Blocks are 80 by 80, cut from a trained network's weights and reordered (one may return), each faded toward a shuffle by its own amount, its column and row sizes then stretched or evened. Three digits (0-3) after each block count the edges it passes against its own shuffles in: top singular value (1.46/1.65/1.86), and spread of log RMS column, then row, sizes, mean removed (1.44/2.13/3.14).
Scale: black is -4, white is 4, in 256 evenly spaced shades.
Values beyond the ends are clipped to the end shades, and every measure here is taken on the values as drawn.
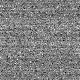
1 0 0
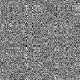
3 2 0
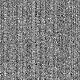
3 0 1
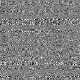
3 0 3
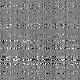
3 1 3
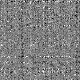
2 1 2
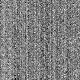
3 1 0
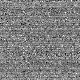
2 0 1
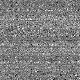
1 0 2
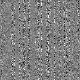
0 3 0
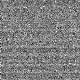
1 1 0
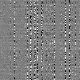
2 3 0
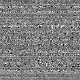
2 1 2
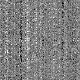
3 2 1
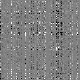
3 3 2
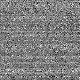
2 1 1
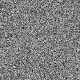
0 0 0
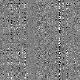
2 3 1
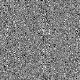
0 2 0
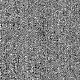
0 1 0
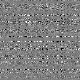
1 1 3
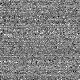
1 0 1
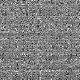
1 2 1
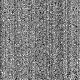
3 0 1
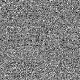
1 0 1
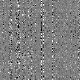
1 3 0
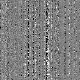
3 3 0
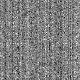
3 1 1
